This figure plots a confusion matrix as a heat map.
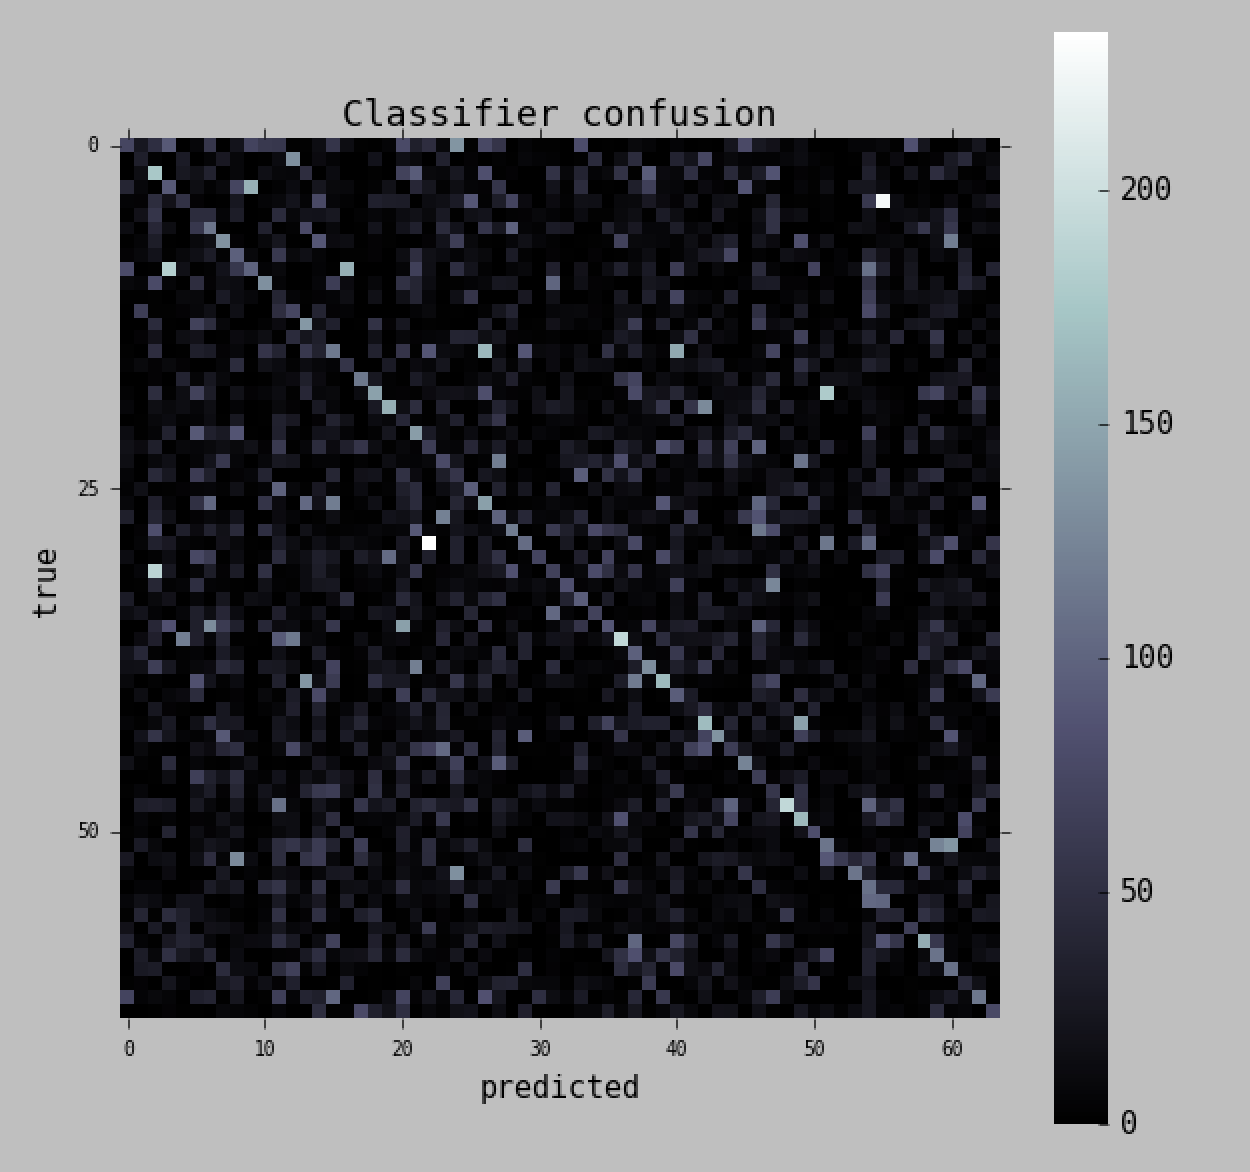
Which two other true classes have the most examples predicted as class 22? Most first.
29, 15
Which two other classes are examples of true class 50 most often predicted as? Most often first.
61, 41
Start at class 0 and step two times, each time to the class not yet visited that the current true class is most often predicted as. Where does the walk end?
33
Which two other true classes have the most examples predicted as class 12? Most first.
1, 36
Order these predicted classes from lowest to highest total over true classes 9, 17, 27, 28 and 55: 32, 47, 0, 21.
32, 0, 47, 21
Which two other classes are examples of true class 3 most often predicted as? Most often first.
9, 45
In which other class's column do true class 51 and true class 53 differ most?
60
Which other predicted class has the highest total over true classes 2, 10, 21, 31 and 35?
20
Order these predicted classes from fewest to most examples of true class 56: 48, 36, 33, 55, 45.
36, 45, 33, 55, 48
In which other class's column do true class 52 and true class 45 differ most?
8
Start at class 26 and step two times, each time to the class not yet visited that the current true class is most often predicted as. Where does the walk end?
40
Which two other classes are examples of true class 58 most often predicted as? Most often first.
37, 55
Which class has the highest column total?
54
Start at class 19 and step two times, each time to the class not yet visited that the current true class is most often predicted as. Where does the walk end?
49
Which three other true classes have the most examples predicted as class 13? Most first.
39, 26, 6
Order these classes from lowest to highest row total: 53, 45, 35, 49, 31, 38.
45, 53, 49, 31, 38, 35
